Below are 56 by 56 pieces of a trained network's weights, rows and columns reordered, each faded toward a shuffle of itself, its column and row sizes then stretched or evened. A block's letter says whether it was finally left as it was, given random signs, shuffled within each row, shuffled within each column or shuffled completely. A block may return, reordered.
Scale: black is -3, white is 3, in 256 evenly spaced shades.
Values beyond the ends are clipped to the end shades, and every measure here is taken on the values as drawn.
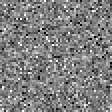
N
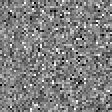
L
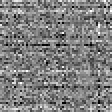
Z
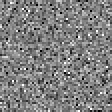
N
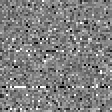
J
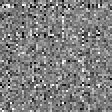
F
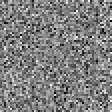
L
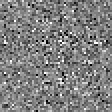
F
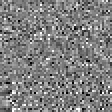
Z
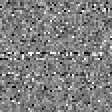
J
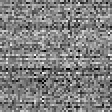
Z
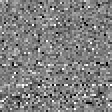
J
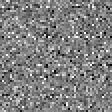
J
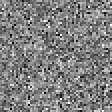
L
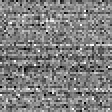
J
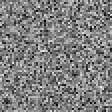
N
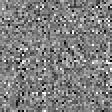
F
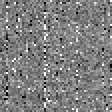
L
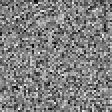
N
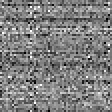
Z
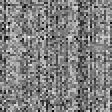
Z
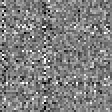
F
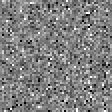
L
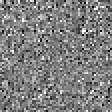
F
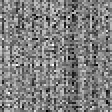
Z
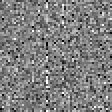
L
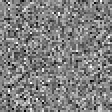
L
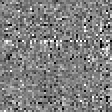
Z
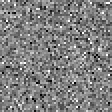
N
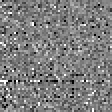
F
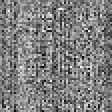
Z
